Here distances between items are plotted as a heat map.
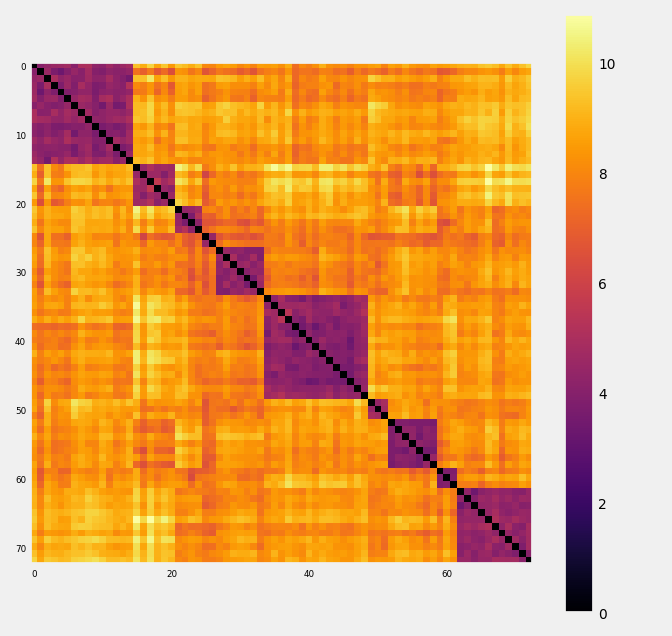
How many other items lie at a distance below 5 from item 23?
3
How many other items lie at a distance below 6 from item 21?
3
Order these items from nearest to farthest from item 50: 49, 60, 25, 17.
49, 25, 17, 60
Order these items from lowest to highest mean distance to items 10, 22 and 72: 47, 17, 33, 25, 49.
25, 33, 49, 47, 17
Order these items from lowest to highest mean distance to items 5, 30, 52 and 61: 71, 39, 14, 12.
12, 14, 39, 71
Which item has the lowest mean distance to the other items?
1
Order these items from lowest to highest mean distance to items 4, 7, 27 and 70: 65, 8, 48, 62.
8, 62, 65, 48
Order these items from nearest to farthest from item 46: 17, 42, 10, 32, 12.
42, 32, 12, 10, 17
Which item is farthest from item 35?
15
